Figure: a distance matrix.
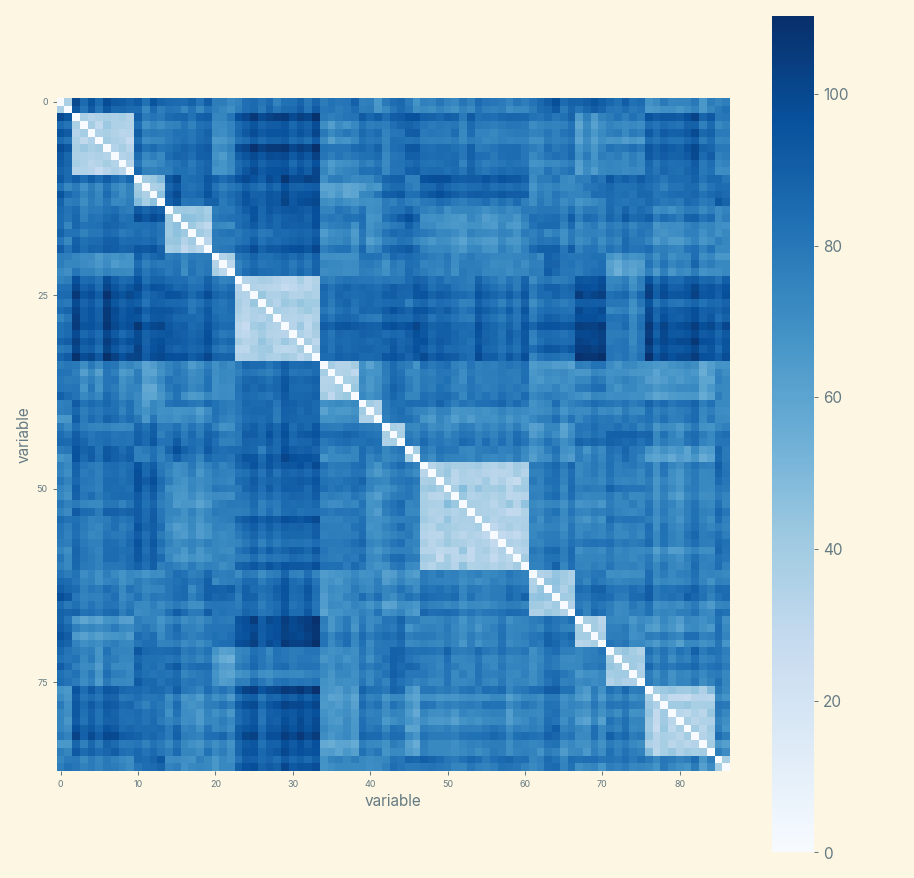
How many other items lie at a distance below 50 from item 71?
4
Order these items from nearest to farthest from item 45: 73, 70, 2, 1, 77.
77, 70, 1, 73, 2
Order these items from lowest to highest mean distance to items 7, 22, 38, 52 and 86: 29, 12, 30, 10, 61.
61, 12, 10, 30, 29
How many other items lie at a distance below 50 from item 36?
4
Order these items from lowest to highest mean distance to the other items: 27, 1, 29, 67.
67, 1, 27, 29
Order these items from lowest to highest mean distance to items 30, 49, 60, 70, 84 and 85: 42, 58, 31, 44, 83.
58, 83, 42, 44, 31
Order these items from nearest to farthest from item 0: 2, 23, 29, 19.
23, 29, 19, 2
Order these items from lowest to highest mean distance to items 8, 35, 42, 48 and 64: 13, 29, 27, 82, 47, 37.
37, 47, 13, 82, 27, 29
